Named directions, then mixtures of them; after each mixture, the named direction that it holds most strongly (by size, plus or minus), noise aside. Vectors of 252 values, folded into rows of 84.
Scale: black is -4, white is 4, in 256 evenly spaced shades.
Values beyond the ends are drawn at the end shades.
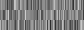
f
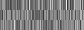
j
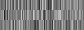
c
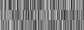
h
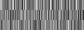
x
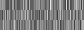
j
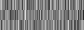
x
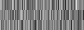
x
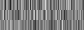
h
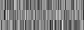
f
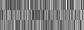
j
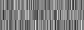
f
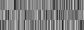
f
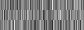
c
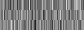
j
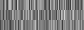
h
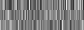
h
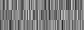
h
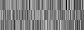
j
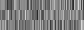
f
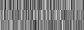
h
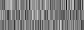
j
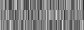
h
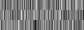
x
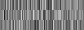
c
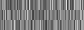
j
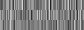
x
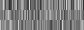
h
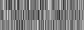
c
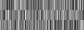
f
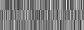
j
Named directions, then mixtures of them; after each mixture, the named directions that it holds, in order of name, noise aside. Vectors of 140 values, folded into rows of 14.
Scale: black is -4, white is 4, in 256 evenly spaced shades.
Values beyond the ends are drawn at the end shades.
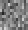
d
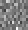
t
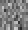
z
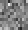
d, z.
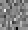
t, z.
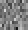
t, z.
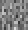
d, z.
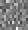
t.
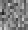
d.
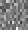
t.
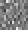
t.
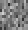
d.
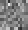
d, z.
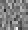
t, z.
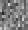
d.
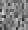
d, t.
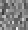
d, t.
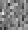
d.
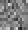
d, z.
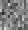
d.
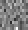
t, z.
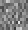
t, z.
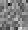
d, z.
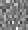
t.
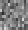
d.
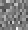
t.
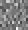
t.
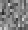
d.
